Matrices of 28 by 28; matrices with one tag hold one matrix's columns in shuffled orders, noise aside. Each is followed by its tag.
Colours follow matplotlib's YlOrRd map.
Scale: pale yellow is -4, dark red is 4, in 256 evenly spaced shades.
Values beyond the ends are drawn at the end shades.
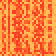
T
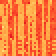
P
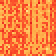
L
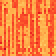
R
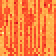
R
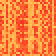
T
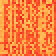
L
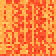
L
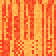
P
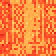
L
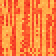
R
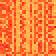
T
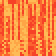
P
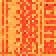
T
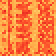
T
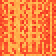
T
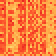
T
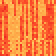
P
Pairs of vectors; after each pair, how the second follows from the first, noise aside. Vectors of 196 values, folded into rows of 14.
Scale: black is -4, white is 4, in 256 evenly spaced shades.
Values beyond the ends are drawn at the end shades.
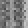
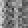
reversed.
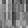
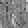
negated, partly zeroed.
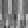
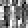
wrapped around, scaled up.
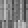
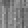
reversed, negated, shrunk.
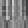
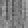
negated, shrunk.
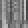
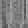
negated, shrunk.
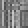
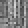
reversed.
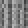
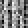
wrapped around, scaled up.
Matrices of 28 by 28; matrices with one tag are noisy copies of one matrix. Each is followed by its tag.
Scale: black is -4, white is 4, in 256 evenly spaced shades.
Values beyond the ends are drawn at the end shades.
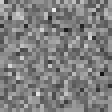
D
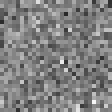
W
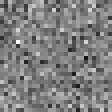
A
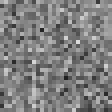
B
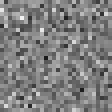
D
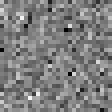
D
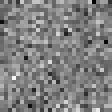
W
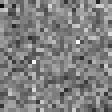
B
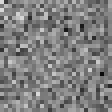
D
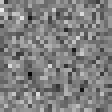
D
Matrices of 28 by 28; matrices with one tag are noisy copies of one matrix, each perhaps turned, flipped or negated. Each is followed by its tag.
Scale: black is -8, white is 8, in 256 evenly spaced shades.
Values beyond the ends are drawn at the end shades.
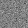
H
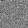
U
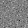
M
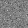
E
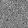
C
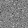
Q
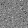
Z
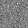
E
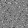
E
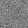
U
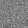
C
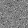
M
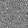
E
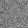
Z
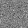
Q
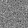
Q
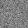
C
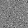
U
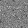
Q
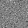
Q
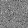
Q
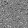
E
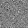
U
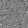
M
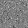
E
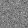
H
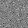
M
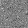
E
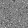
E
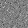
E
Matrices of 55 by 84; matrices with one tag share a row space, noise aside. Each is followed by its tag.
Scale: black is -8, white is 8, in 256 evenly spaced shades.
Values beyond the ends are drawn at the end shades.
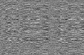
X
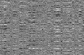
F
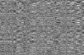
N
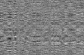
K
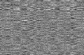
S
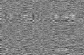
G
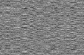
S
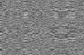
G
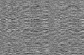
X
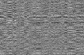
K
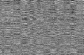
S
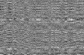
K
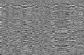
G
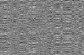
F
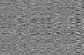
N
